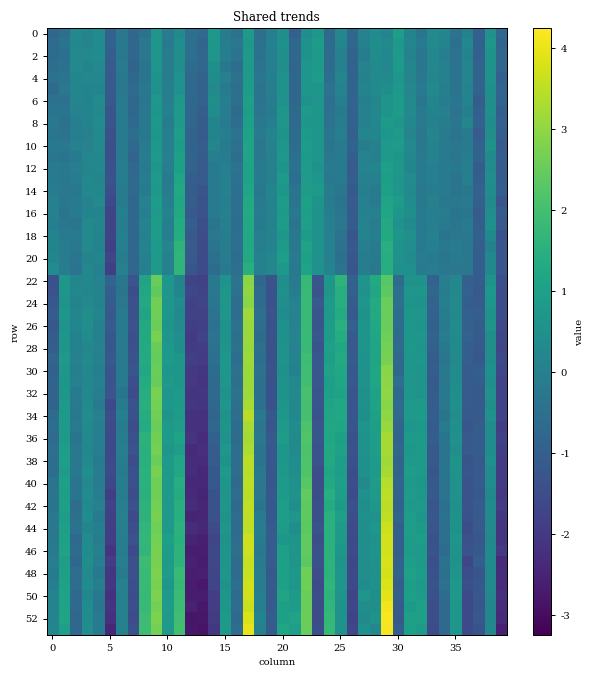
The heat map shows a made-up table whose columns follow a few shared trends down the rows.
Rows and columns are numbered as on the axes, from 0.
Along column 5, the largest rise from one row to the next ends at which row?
22
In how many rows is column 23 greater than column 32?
22
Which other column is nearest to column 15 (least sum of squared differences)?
10
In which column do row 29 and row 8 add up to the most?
17
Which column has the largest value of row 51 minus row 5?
29
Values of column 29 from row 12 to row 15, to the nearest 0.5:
1 1 1 1
